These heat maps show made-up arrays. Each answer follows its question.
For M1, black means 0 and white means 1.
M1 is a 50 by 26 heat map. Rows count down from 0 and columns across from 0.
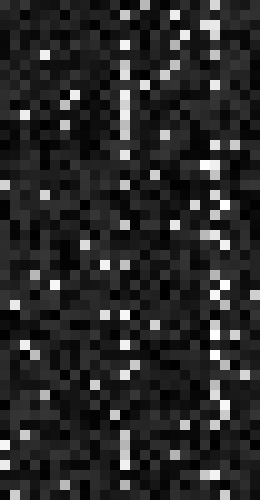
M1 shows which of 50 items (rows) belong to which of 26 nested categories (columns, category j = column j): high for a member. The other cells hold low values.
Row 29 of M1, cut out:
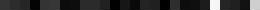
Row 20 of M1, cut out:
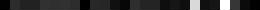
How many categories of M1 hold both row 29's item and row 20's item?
0
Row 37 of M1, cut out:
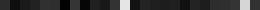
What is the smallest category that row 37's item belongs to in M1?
24
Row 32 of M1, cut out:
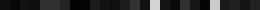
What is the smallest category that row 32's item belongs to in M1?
15
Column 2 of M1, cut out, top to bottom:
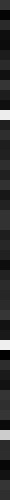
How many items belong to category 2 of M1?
3
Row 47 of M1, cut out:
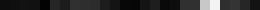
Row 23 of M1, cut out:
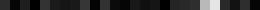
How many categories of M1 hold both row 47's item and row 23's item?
2
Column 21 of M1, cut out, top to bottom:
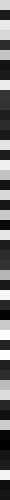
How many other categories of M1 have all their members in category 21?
9
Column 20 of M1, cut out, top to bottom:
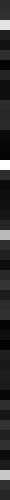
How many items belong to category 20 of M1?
4
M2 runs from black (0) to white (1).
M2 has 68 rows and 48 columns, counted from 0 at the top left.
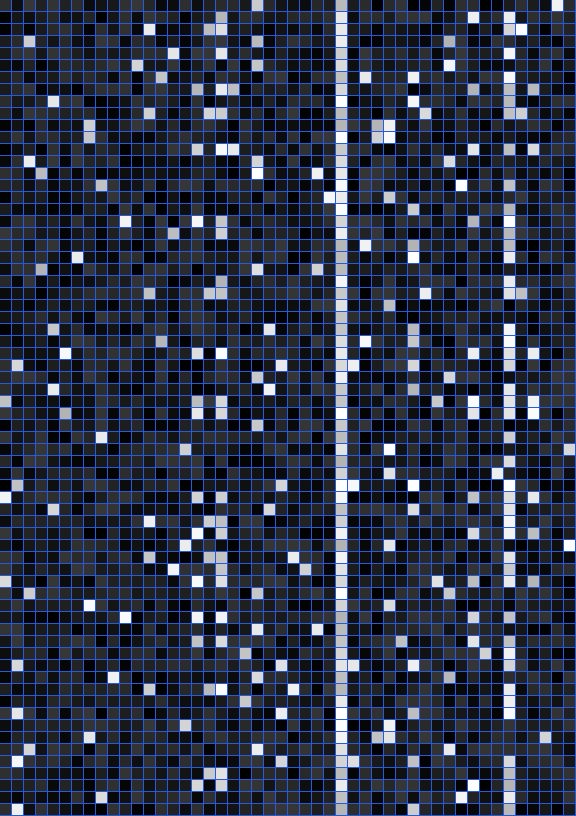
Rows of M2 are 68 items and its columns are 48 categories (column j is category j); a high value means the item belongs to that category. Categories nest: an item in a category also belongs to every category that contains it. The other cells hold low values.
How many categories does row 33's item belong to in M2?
8
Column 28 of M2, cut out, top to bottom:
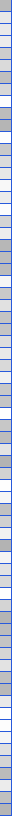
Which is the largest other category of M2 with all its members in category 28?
42
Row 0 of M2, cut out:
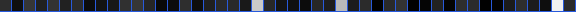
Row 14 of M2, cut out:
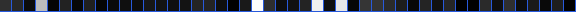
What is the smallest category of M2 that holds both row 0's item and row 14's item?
21
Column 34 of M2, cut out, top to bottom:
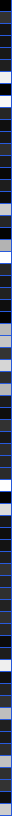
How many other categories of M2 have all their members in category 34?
8
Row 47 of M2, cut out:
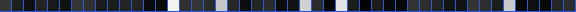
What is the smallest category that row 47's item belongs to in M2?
25
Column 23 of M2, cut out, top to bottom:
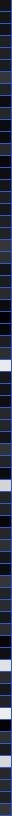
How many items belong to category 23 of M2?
5
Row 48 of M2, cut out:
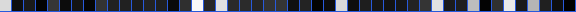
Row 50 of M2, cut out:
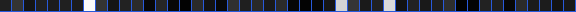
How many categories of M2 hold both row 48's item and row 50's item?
1
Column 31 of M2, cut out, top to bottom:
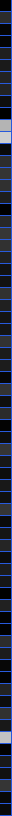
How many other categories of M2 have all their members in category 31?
1
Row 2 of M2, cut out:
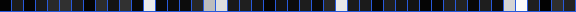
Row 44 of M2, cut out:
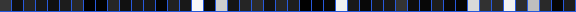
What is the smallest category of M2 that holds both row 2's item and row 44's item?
18
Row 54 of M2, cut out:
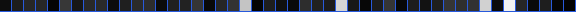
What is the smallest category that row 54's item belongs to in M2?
40
